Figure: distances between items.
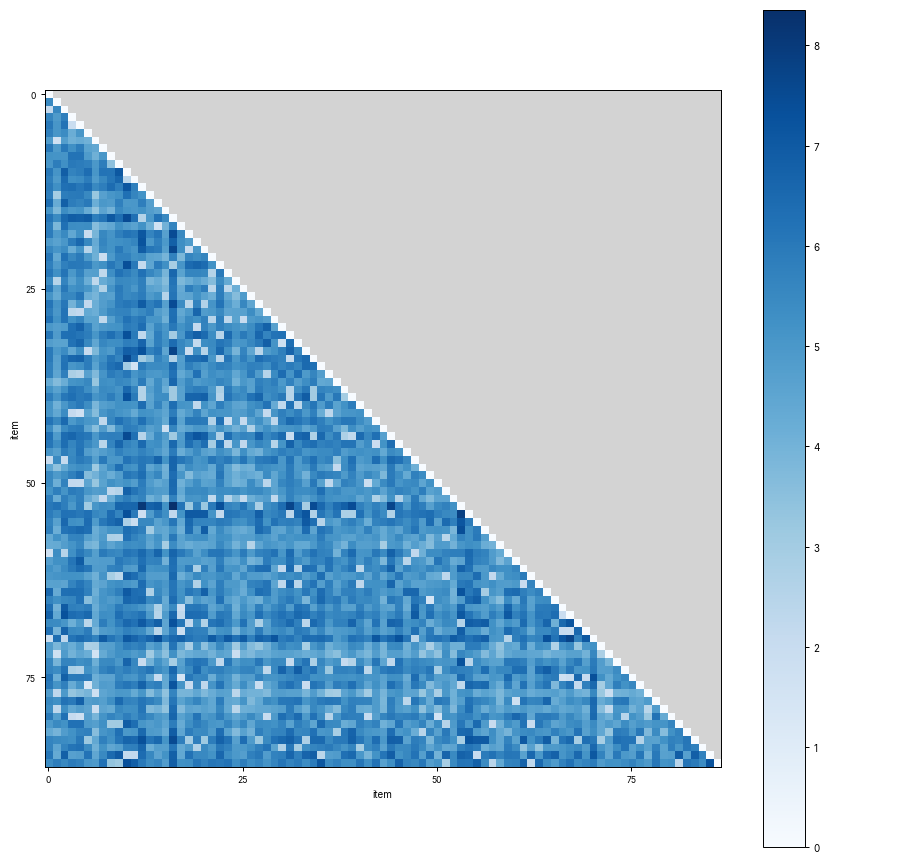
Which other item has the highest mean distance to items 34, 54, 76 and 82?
10
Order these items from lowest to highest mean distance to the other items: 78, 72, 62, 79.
72, 79, 62, 78
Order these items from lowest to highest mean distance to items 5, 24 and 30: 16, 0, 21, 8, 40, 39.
40, 21, 8, 0, 39, 16
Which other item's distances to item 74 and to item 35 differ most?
11
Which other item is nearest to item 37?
48
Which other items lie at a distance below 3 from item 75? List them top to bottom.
14, 17, 66, 67, 69
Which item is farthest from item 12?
53
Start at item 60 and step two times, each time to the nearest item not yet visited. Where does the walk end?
46
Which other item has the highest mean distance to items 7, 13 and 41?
70
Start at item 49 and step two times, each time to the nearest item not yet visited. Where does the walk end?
71
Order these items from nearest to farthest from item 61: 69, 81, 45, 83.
45, 69, 81, 83
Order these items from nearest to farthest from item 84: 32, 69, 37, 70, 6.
32, 6, 69, 37, 70
